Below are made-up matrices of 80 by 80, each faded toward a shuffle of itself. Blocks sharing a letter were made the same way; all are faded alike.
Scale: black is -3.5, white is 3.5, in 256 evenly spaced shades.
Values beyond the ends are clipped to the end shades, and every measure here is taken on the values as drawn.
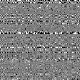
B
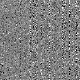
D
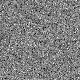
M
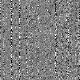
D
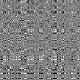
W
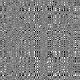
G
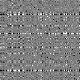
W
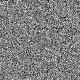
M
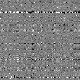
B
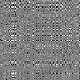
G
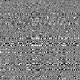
B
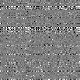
B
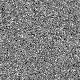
M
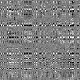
W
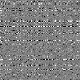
B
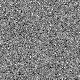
M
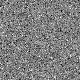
M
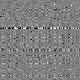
W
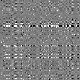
W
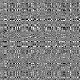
W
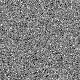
M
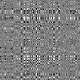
G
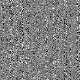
D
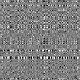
W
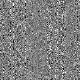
D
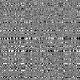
B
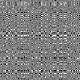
G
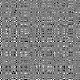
G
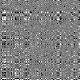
G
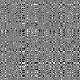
G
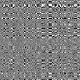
W
